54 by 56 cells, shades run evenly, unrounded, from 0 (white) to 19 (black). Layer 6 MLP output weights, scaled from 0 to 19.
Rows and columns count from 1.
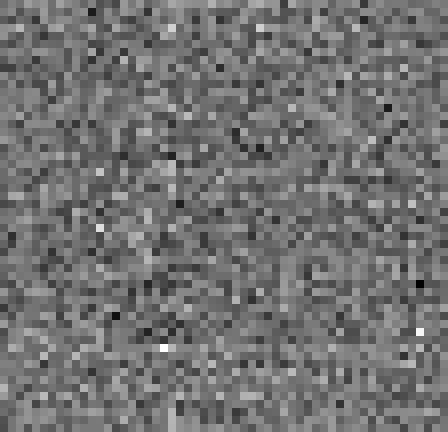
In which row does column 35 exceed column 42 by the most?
44
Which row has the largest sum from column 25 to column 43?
28
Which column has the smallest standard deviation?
38
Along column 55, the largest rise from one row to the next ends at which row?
21
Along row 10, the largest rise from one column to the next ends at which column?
45
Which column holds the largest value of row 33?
14
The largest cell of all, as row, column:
36, 53
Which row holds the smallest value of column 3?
4
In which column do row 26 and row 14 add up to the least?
52
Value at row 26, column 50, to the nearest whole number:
7
